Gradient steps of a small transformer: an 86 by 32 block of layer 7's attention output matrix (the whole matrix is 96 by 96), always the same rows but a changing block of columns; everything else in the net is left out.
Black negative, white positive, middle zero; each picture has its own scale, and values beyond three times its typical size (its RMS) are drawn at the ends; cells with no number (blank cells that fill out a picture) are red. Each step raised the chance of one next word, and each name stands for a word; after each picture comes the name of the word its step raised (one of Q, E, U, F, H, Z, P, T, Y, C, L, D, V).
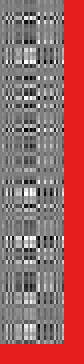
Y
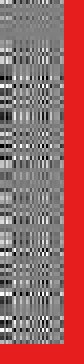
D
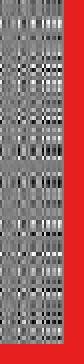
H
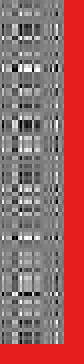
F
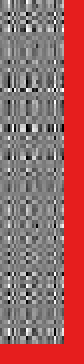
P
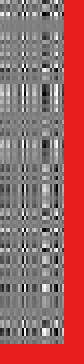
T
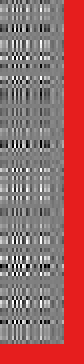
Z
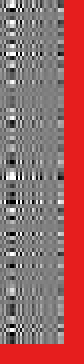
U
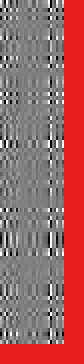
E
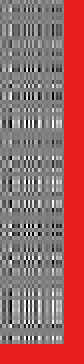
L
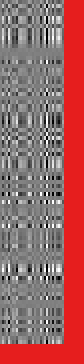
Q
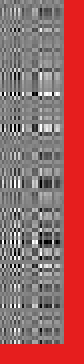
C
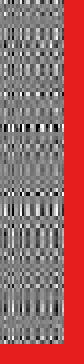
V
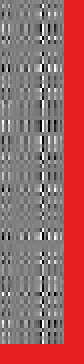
F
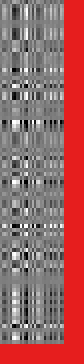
L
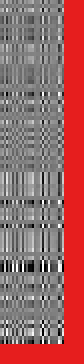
Q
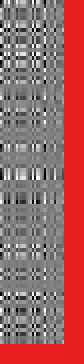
U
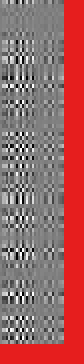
D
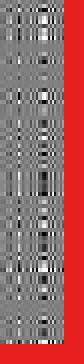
Q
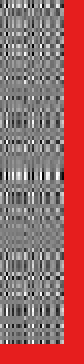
U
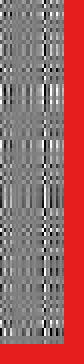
T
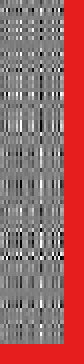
C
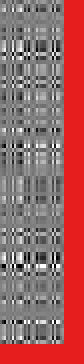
Z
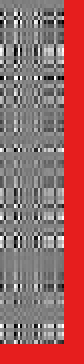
Y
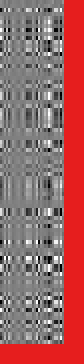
Z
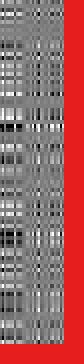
V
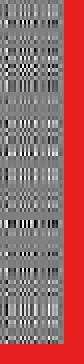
H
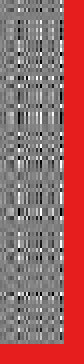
D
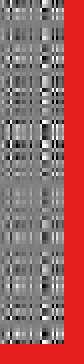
E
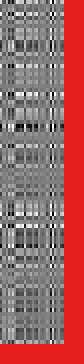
V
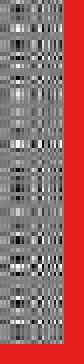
Z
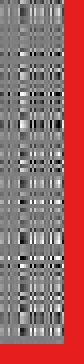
C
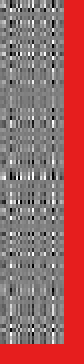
U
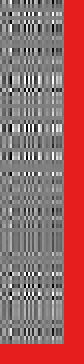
P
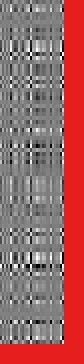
Z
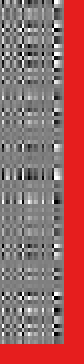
U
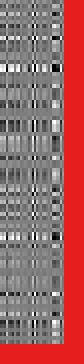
F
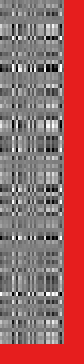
F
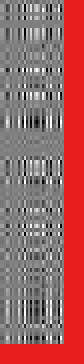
L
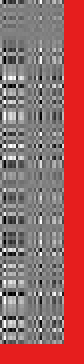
D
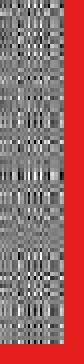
U
